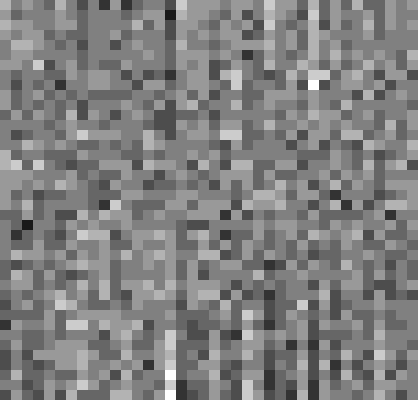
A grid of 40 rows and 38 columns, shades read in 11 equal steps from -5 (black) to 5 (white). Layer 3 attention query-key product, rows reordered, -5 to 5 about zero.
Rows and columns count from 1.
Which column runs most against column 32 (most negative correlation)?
26
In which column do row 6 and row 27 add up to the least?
23
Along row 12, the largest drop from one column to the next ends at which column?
8
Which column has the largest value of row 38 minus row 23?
16
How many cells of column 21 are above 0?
13
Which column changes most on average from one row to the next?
21
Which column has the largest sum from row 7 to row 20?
22
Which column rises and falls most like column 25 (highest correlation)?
17
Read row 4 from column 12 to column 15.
-1 0 0 0
